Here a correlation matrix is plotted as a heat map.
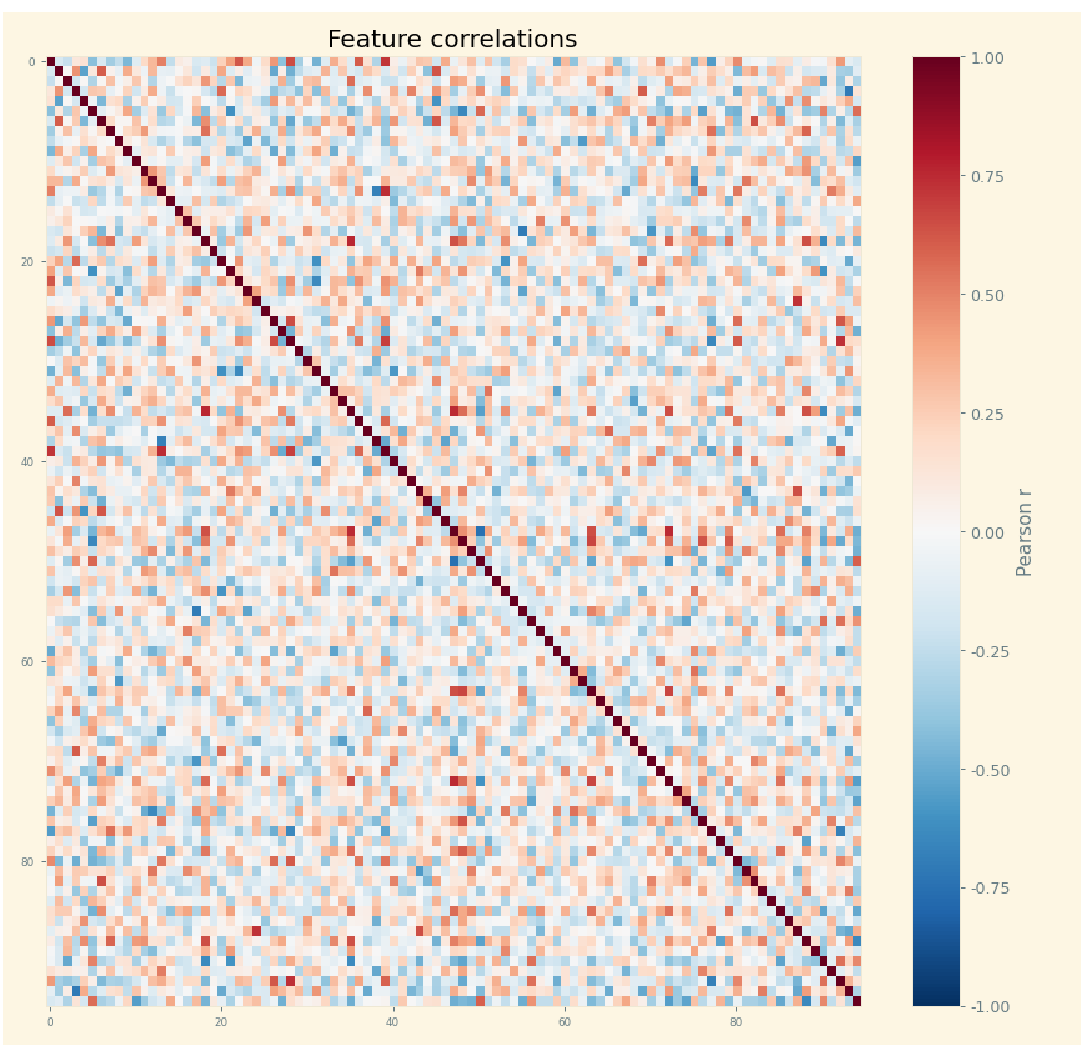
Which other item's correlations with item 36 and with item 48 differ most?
92
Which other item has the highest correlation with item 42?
3
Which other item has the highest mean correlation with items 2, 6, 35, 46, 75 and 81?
18
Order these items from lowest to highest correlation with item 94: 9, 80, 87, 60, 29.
60, 80, 29, 9, 87
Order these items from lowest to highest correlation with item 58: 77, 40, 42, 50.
50, 42, 77, 40
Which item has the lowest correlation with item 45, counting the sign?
4
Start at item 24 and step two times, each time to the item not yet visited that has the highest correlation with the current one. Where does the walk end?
43
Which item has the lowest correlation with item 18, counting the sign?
90
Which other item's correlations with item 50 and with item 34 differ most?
47
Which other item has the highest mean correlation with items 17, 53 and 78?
75
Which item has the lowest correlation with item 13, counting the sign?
38
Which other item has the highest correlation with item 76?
48
